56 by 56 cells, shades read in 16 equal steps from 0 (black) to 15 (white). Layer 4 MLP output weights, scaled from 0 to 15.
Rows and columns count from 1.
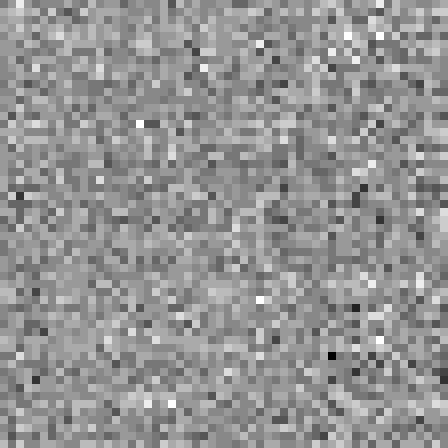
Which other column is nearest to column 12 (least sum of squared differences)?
21
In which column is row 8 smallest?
35
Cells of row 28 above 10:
6
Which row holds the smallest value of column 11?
26
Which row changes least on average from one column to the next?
32
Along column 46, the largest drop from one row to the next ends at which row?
24
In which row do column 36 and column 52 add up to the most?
18
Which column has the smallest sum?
42
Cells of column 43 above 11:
3
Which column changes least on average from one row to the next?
28
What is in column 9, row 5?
10
